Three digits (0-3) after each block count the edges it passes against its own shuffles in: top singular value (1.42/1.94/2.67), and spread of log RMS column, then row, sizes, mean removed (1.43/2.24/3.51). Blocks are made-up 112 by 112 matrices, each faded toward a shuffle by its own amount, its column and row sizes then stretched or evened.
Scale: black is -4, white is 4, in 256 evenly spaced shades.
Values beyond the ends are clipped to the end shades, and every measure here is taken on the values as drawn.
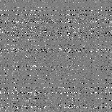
1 2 3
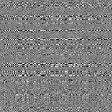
3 1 3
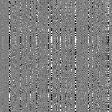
3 3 0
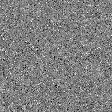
1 0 0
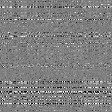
3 0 3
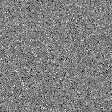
1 0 0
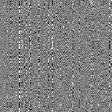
3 3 0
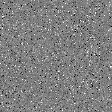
0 1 0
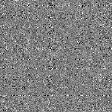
0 2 2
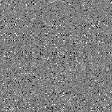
2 1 2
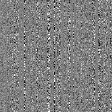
1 3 0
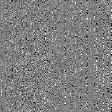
0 3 0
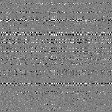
3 1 3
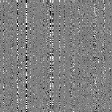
3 3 0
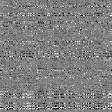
3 0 3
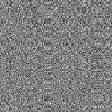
3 0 2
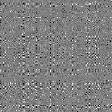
3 2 2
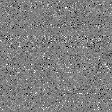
1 1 2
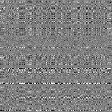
3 1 3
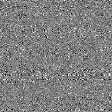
2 1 2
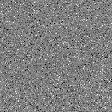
2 0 0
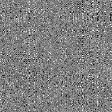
2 2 1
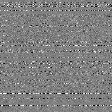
2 0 3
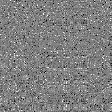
2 1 0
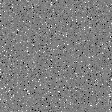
0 1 0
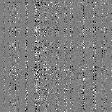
1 3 2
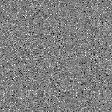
2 1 0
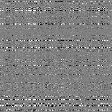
3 1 3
